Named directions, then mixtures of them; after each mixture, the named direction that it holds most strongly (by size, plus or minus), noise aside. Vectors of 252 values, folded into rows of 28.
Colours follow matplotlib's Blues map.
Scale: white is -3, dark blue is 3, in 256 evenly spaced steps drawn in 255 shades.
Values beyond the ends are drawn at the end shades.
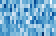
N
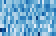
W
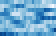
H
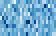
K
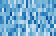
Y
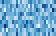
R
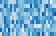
N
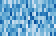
Y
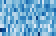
W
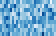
N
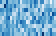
N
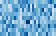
K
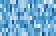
R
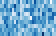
N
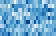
K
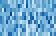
Y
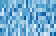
Y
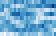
H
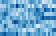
H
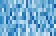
Y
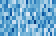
Y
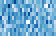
K
